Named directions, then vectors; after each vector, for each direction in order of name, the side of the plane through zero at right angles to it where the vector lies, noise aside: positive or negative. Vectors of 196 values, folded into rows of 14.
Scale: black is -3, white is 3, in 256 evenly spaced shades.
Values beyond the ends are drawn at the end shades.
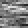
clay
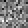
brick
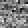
positive, negative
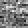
negative, positive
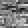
positive, negative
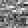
negative, positive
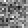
negative, negative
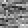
negative, negative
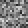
positive, positive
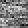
positive, positive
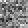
negative, negative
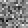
negative, negative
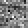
negative, negative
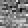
positive, negative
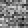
positive, positive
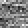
negative, negative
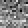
positive, negative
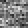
positive, positive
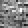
negative, positive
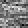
positive, positive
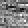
positive, negative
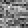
positive, positive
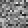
positive, positive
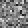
positive, positive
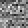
positive, positive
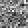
negative, positive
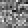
positive, negative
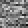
positive, positive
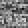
positive, negative
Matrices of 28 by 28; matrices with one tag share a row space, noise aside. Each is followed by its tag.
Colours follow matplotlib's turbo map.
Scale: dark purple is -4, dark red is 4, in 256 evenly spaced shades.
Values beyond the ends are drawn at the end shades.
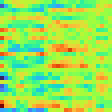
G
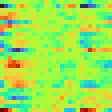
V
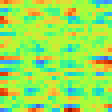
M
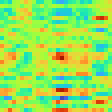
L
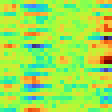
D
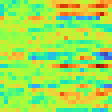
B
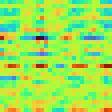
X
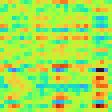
L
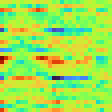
G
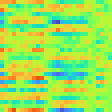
G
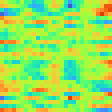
M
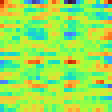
M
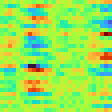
D
